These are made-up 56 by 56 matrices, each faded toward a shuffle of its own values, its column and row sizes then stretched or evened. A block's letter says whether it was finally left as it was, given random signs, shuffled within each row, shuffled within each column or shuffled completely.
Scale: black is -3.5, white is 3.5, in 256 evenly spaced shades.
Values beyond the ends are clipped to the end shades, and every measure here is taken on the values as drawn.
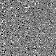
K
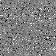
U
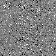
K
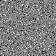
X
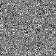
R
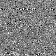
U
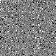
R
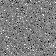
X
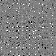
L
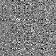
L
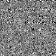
R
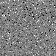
X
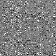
L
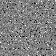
U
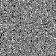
K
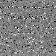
U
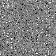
K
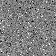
X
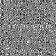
L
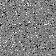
U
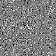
L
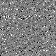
U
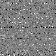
U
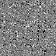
R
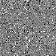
R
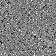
X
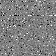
U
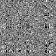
L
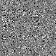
R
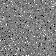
X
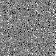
K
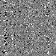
R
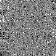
L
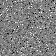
X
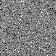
X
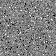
X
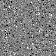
K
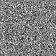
U
